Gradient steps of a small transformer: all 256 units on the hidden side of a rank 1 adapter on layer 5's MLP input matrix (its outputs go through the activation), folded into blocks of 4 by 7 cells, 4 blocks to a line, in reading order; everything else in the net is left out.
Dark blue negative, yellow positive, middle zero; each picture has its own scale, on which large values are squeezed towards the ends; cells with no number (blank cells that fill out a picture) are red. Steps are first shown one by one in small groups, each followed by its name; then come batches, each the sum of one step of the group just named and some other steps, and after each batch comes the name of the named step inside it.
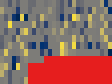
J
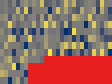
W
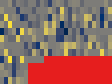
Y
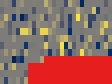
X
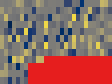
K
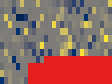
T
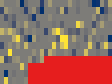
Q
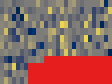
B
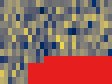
J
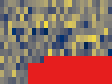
W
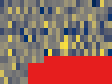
W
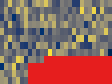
W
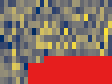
K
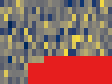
K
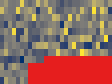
T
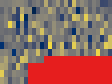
J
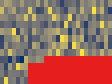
Q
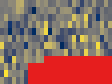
K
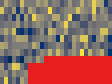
B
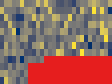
T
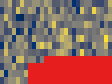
T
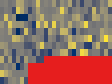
T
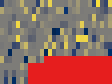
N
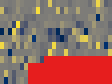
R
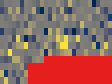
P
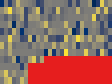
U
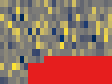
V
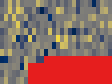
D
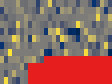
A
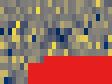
R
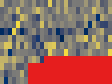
R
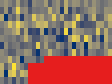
V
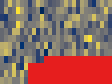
D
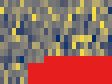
N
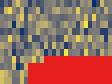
U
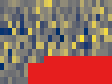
R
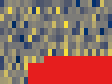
U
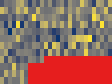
N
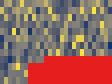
N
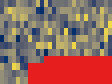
D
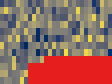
U
